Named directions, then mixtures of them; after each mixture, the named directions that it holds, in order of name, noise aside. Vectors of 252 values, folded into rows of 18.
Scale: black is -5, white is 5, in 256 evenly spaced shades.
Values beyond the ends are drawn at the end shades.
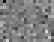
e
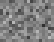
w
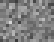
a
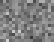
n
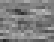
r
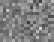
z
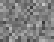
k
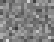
e, n, w.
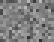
a, n, w.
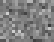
n, r.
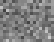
e, z.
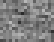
a, e, r.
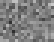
a.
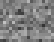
r, w.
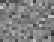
a, e.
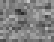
e, r, w.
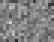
a.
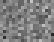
e, w.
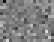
e.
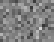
a, w, z.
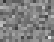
a, e, w.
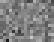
e, n.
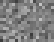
a, z.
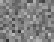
n.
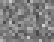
w.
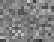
n, r, w.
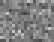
n, r.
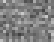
a, e, r.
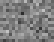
r, z.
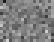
e.
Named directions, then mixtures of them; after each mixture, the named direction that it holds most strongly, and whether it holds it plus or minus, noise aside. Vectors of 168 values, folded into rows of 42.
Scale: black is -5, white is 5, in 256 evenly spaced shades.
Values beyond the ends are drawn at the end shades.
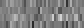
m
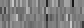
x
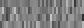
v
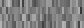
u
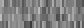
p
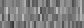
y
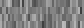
u, plus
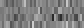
m, minus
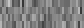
u, plus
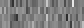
x, minus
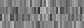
y, minus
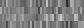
m, plus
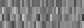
v, plus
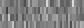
y, minus
